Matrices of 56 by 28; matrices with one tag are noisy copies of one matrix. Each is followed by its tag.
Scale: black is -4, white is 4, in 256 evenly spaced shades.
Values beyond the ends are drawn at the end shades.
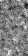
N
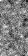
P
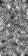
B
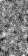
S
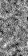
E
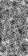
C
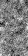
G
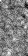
N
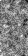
P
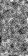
C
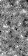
P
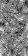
G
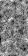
C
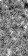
N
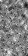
N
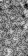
N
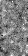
S
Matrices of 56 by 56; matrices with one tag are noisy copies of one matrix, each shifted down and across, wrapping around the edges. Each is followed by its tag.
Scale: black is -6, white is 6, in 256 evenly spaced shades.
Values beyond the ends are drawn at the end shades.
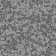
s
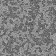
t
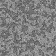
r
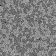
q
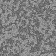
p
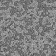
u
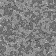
r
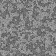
r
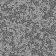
p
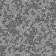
t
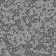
u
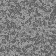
s
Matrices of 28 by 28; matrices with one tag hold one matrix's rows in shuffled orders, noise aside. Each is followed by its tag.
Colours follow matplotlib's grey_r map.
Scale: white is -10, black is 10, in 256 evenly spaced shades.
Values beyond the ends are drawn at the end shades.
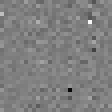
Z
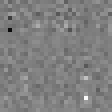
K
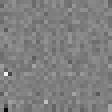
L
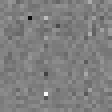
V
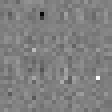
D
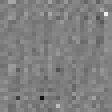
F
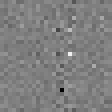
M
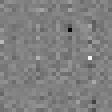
Z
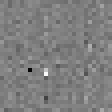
V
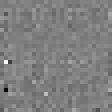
L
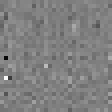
L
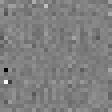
L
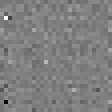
L
